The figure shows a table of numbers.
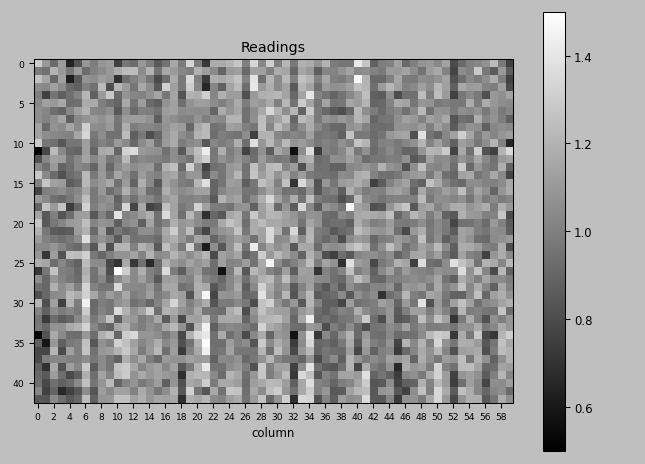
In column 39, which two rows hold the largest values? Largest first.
18, 25
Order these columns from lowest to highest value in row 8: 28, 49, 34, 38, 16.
38, 49, 16, 34, 28
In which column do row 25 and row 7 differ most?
52
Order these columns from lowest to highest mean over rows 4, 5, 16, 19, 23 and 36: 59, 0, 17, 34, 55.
0, 59, 55, 17, 34
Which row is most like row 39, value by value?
42
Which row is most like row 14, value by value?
10
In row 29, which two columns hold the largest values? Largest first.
21, 28
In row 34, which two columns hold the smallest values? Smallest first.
0, 32
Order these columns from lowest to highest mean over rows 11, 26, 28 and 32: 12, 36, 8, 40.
36, 40, 8, 12
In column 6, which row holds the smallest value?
1
